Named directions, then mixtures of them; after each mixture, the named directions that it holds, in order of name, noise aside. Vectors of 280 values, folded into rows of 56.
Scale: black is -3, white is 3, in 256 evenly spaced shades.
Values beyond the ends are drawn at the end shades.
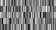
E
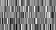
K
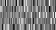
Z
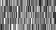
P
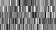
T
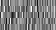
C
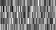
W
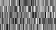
T.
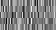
C, W.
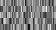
E.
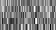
K, T.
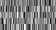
E, P, W.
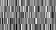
K.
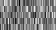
T.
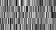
K, P, T.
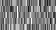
P, W.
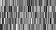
P, T.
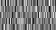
C, Z.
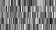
E, T, W.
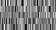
C, K, Z.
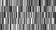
P.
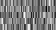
E, W.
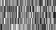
P.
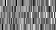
Z.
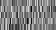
C, P, W.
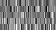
K, P.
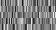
C, Z.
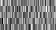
E, K.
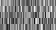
C, K, T.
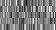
T, Z.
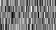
C, P.
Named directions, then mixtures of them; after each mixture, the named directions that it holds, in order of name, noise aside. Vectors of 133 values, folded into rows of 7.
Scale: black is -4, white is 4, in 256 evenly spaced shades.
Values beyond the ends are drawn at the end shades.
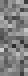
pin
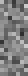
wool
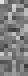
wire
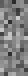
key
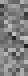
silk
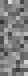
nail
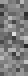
silk.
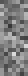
silk.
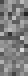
key, silk, wire.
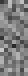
pin, wire.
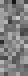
key, wool.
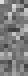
wire.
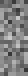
key.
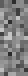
key.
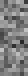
pin.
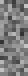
wool.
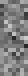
silk.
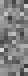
pin, wool.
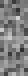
key, pin.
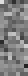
wire, wool.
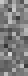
key, wire.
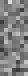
nail.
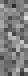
nail, silk, wool.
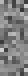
pin, wool.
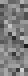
silk.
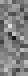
nail, silk.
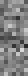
key, pin, silk.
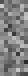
nail, silk.
